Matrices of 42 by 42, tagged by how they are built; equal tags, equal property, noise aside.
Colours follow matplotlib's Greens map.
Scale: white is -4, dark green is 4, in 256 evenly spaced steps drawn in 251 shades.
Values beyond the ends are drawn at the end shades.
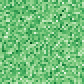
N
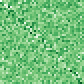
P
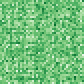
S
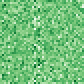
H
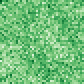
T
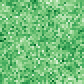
T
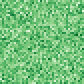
N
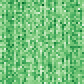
S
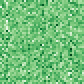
H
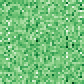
H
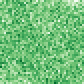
T
